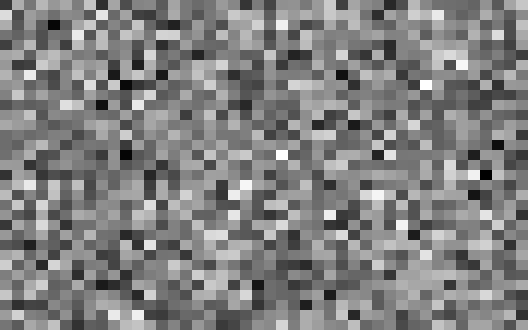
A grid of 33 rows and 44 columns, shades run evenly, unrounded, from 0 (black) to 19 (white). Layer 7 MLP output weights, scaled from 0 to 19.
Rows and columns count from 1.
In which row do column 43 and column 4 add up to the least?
27
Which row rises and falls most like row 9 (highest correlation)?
24
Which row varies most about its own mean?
9
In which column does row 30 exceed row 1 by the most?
21
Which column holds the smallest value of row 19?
28
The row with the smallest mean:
31
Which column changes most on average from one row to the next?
12
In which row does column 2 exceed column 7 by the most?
32
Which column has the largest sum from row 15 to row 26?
20
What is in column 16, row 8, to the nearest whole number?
11
